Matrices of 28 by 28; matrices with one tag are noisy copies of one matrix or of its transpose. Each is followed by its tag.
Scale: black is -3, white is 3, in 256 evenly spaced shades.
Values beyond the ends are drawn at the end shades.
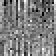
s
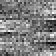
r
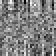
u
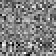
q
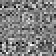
q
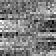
r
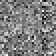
q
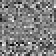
q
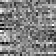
u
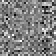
q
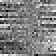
s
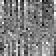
s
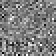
q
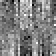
r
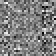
q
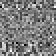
q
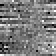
s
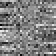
u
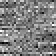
u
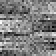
r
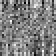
u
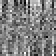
u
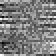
s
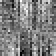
r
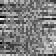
s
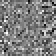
q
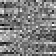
u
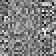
q
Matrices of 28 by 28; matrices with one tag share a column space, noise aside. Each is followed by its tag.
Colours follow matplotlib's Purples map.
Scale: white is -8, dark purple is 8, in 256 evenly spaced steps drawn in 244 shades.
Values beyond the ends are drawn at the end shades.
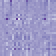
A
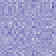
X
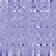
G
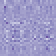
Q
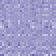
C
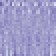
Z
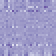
G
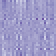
A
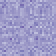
X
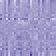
A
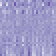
Z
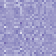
X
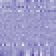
G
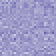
X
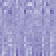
Z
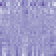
Z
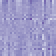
A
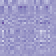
Q
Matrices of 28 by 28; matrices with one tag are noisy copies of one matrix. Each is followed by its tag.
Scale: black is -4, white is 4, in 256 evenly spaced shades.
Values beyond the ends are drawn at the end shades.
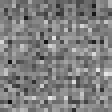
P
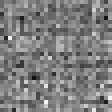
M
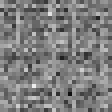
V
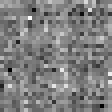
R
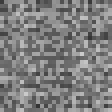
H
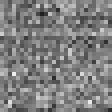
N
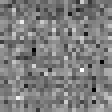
P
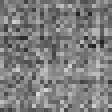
N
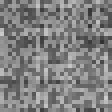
N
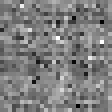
R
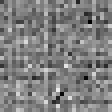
M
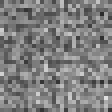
N
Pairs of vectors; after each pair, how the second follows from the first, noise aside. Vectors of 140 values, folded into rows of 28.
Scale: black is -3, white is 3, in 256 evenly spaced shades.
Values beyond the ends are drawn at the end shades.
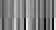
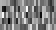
shuffled.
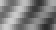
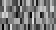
shuffled.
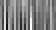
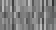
wrapped around, negated, shrunk.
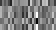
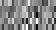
negated.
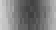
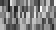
shuffled.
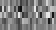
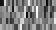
shuffled.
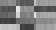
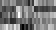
copied.
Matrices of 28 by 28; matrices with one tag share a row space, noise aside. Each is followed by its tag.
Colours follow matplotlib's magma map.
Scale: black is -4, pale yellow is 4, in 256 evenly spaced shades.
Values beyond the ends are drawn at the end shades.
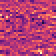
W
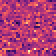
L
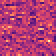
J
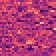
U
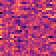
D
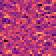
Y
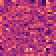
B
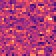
J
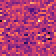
B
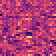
L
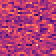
U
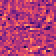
B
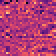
W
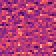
U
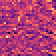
U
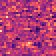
L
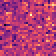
Y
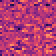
D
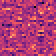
J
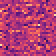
B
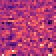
J
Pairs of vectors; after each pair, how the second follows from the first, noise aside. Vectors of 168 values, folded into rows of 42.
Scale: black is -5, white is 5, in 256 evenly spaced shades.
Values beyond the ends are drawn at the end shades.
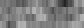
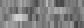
wrapped around, negated.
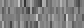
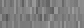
wrapped around, shrunk.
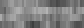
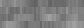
wrapped around, negated, shrunk.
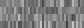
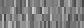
shuffled.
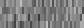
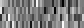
reversed, scaled up.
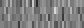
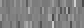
wrapped around, partly zeroed.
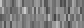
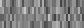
copied.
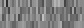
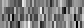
reversed, scaled up.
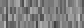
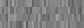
wrapped around, negated, shrunk.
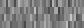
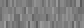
wrapped around, shrunk.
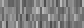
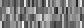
reversed, scaled up.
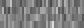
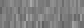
reversed, shrunk.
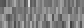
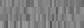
wrapped around, negated, shrunk.
